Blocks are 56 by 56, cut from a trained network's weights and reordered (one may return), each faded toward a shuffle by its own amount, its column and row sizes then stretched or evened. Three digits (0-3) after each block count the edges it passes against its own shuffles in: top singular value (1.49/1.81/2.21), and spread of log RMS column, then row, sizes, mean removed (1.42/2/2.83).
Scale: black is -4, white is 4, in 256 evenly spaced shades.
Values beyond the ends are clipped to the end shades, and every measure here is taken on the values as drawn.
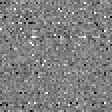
0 0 2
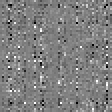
0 3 1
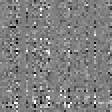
1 3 2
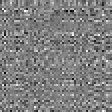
3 2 3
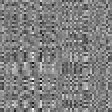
3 3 1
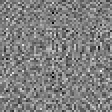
3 1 1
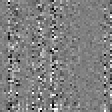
1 3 0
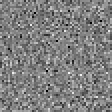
1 0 0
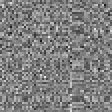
3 0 1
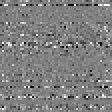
1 0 3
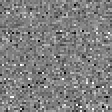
0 0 2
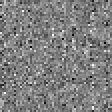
1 2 0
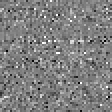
0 0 2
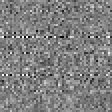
2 0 2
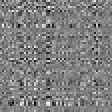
3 2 3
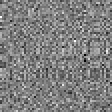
3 2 0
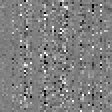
0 3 0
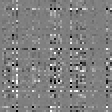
3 3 3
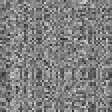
3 0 1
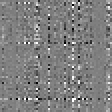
2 3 1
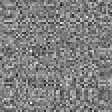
3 1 1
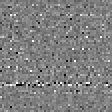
1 0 2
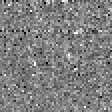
0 0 1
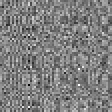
3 1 0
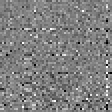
2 1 2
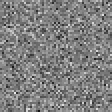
2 0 0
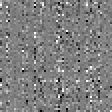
0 3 1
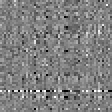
3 1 2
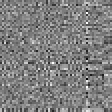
3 1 2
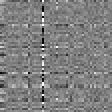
3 2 1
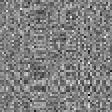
3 2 0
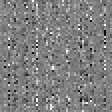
1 3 0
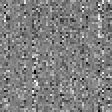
1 3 0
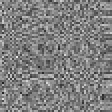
3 0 1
